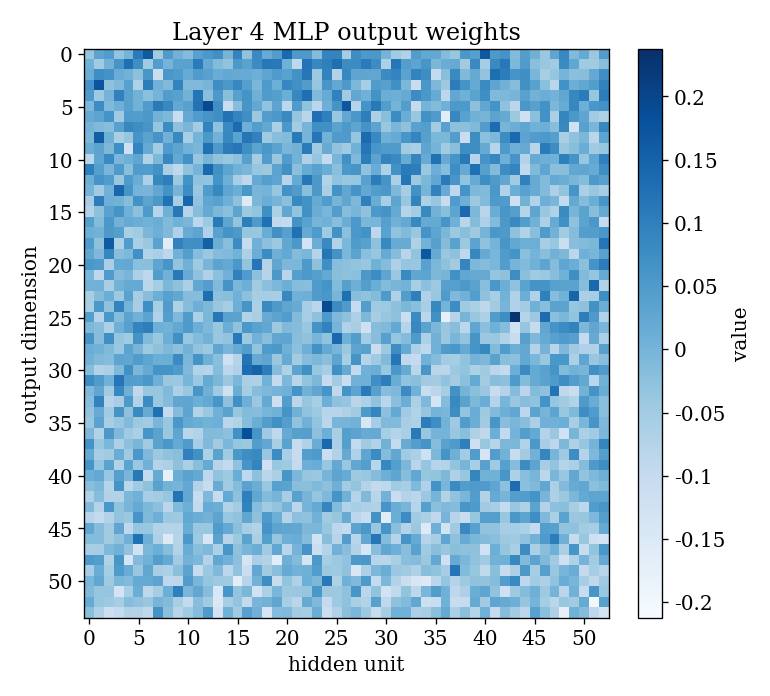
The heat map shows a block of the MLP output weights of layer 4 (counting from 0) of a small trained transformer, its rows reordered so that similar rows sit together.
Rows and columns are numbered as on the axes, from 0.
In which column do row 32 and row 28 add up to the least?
34
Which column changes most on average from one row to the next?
43
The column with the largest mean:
52
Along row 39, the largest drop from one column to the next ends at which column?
18
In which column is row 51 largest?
9
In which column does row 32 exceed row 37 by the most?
47
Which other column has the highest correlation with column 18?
48
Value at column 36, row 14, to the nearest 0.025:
-0.1
